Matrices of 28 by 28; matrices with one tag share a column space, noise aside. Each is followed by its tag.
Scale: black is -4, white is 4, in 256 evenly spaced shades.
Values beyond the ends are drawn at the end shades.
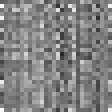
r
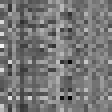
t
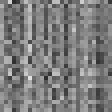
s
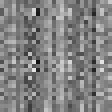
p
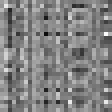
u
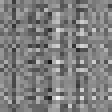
t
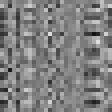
u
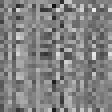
r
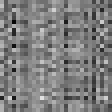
t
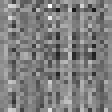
r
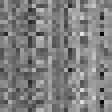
u
